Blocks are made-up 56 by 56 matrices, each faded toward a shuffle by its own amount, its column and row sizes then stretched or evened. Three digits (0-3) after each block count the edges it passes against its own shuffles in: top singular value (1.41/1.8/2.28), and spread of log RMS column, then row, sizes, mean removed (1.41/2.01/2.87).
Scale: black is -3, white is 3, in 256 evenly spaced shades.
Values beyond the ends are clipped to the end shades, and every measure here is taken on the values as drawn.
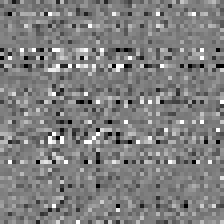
0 1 3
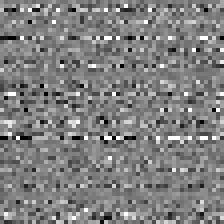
2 0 3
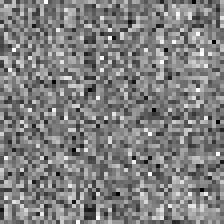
2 0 0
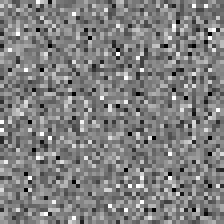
1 1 0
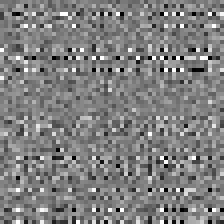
3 1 3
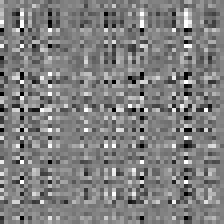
3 3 3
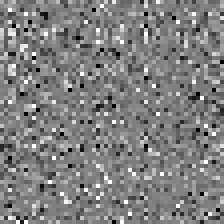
2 1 0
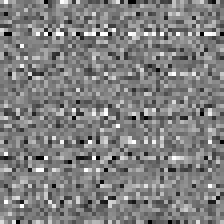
2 0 3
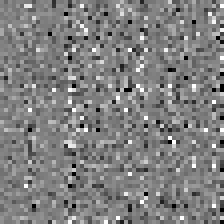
0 2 1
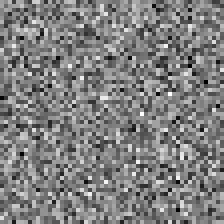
2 0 0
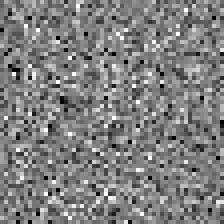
2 0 0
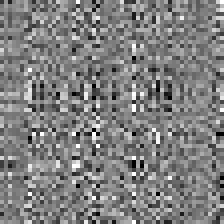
3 3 2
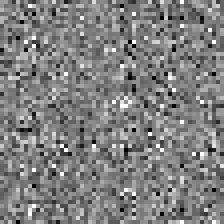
0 2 1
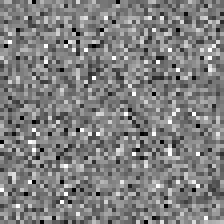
0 0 1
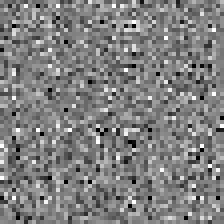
1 1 1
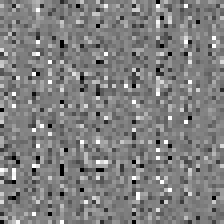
0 3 1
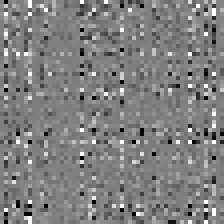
0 3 2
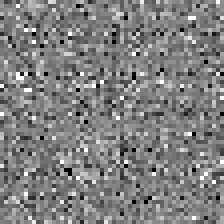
0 1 2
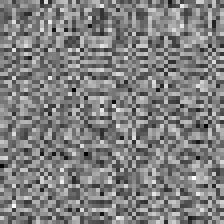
3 1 0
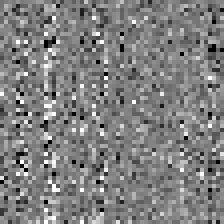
1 3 1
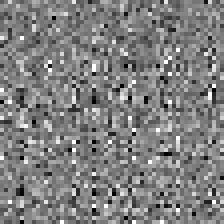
2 2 1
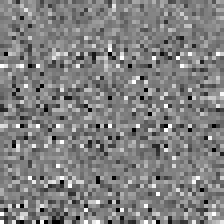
1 0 2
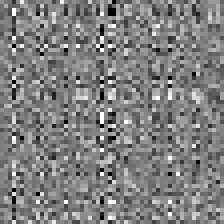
3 3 1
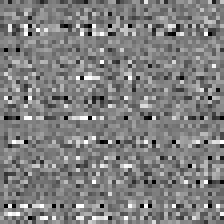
1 1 3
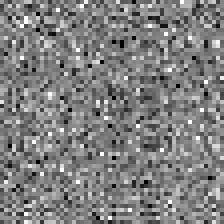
2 0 0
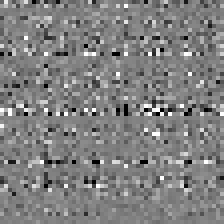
1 2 3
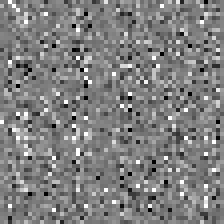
1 2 0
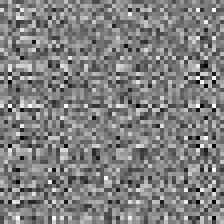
3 2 2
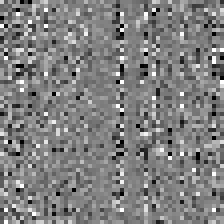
2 3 1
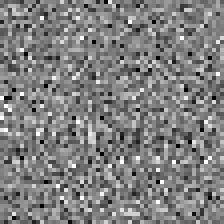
1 0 0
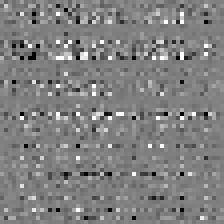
2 2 3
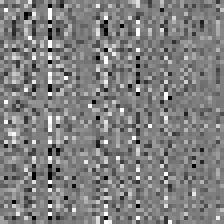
3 3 0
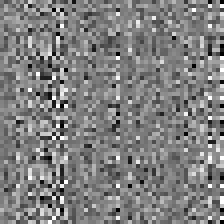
3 3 0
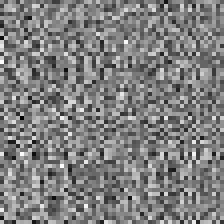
3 1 1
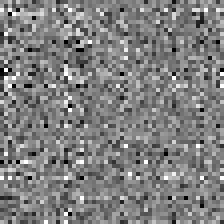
1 2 2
